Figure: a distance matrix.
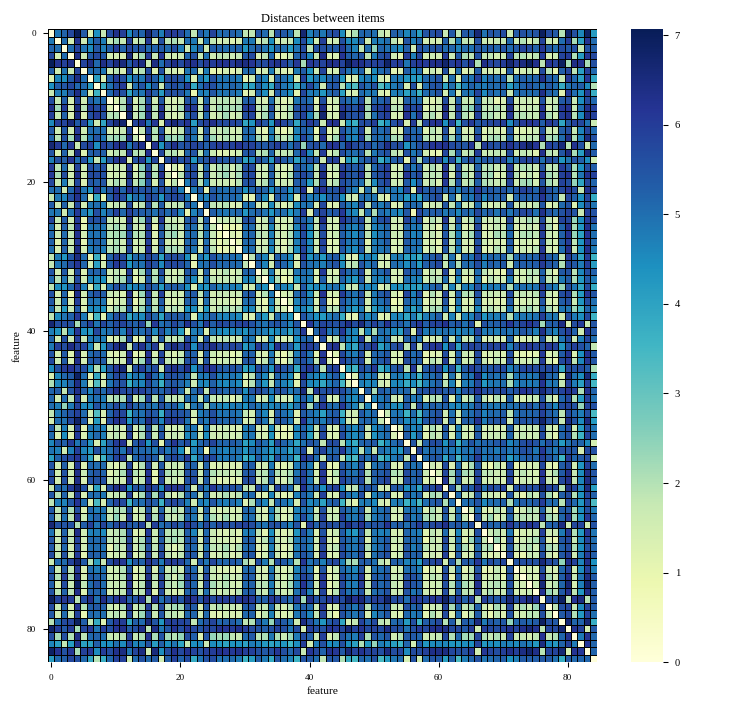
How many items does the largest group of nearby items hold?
46
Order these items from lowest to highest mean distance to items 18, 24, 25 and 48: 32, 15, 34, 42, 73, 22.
32, 73, 34, 22, 15, 42
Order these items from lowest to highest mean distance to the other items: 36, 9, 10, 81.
36, 9, 81, 10
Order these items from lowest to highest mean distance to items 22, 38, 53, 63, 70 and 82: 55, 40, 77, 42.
77, 40, 55, 42
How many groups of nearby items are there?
5
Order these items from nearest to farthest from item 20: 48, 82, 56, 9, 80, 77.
9, 77, 82, 56, 48, 80
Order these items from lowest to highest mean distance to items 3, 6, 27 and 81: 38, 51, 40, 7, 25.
25, 38, 51, 40, 7
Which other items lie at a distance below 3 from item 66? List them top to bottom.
4, 15, 39, 76, 80, 83
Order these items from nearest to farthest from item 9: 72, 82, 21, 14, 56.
72, 14, 82, 56, 21
